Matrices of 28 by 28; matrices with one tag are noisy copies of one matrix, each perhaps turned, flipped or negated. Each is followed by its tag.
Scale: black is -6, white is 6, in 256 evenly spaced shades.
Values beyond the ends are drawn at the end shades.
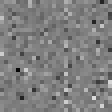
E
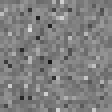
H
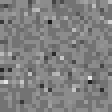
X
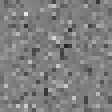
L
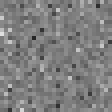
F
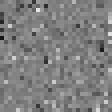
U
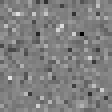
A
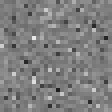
A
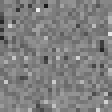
U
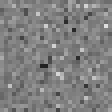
L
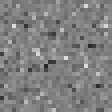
L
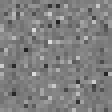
A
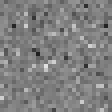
L
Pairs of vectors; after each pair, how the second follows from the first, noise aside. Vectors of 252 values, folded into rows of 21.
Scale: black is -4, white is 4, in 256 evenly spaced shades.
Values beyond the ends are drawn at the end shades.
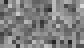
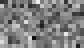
reversed.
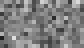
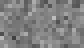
negated, shrunk.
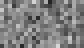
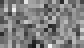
reversed.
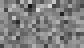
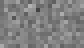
negated, shrunk.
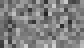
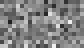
sign-scrambled.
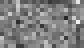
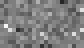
reversed, partly zeroed.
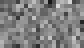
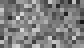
sign-scrambled.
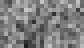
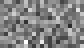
sign-scrambled.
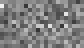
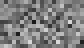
reversed, negated.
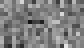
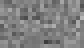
wrapped around, shrunk.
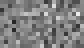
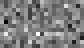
reversed.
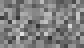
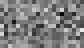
reversed, negated.
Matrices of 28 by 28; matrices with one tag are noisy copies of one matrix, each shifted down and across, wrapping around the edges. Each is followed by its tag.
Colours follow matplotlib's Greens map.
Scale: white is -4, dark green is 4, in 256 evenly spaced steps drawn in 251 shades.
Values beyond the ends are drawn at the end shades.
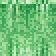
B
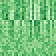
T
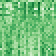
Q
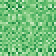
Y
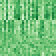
T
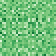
Y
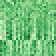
T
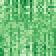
Q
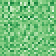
Y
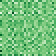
Y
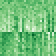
B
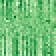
T
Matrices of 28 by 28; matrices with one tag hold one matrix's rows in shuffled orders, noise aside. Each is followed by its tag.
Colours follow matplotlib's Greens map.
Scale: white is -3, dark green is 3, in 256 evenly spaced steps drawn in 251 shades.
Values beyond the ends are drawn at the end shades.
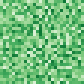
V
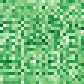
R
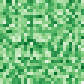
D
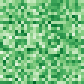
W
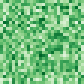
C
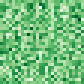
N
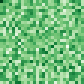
N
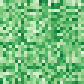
W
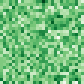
C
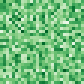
N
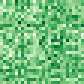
W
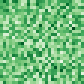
V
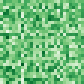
R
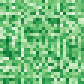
R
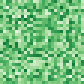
D
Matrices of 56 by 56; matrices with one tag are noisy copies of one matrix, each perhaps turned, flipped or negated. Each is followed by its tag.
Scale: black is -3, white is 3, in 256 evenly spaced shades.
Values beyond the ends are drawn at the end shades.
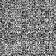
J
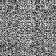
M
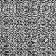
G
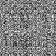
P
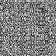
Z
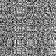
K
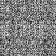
M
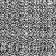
G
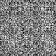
J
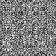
J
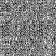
M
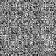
J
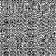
G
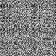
G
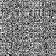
K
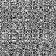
K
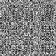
J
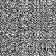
G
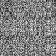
M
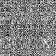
M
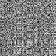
K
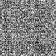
J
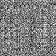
P
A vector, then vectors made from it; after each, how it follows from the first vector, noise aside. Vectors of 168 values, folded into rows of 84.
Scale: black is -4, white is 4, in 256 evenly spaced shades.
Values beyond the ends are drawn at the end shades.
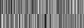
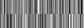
reversed, negated.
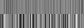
wrapped around, negated, partly zeroed.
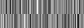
wrapped around, negated.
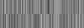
wrapped around, shrunk.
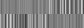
reversed, partly zeroed.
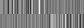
wrapped around, negated, partly zeroed.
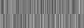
wrapped around, shrunk.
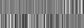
reversed, partly zeroed.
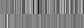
reversed, partly zeroed.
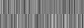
wrapped around, shrunk.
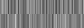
wrapped around, negated, shrunk.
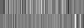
wrapped around, negated, partly zeroed.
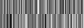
reversed, negated.
